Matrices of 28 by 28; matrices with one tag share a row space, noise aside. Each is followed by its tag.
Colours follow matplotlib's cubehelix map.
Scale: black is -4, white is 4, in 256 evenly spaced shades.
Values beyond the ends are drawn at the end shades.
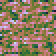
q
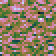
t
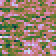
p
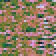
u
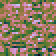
t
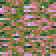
p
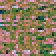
u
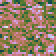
t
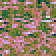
p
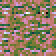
p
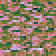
t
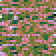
q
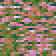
p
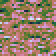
p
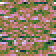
q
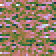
u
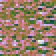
u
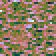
t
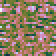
u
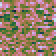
u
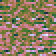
u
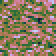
t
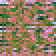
u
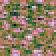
t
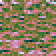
p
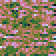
q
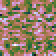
t
